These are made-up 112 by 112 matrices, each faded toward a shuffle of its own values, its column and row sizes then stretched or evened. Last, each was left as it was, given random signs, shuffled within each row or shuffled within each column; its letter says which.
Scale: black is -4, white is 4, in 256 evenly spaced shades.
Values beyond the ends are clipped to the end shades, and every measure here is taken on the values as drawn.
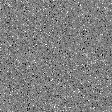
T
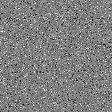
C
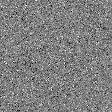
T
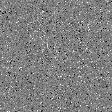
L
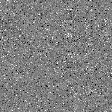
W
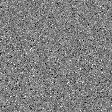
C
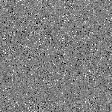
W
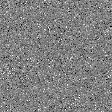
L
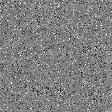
L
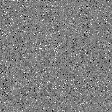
W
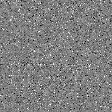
W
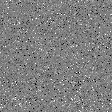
C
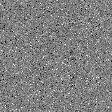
T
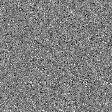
L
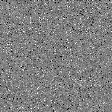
W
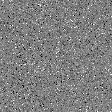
T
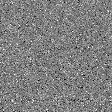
C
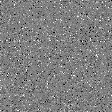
L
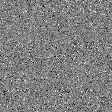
C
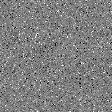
W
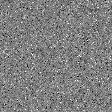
T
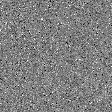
T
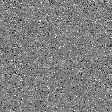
W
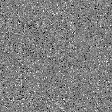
W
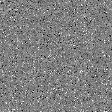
L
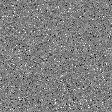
C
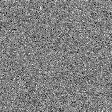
C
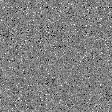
L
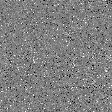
L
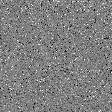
C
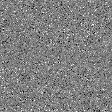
L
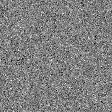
T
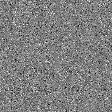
L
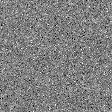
T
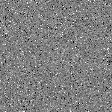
T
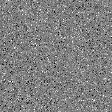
L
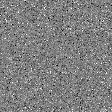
C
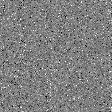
T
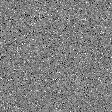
C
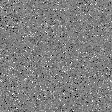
C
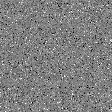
C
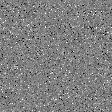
C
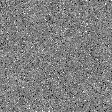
T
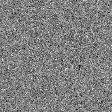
T
